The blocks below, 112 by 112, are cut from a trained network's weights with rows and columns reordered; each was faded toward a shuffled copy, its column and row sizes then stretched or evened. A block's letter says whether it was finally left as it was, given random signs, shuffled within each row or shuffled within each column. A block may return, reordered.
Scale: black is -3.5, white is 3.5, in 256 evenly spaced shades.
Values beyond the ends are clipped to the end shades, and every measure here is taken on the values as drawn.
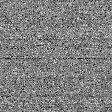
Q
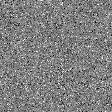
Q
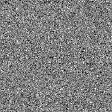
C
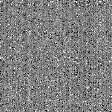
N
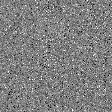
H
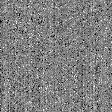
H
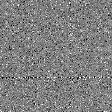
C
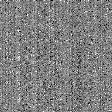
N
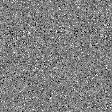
C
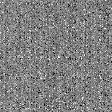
N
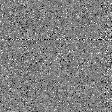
C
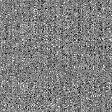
N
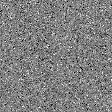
H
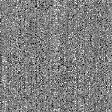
N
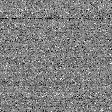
Q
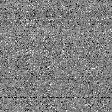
N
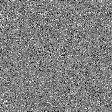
Q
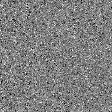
H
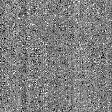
N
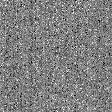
H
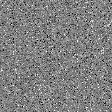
H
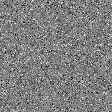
Q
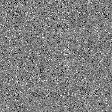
C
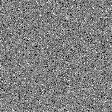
H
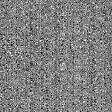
N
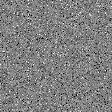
H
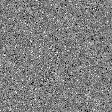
H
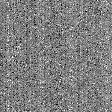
H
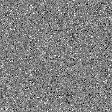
C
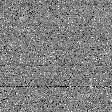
Q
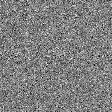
Q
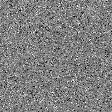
Q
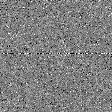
Q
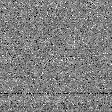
Q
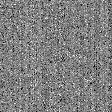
H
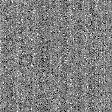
H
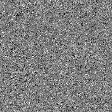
C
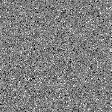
C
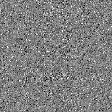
N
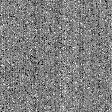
H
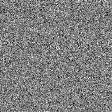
C
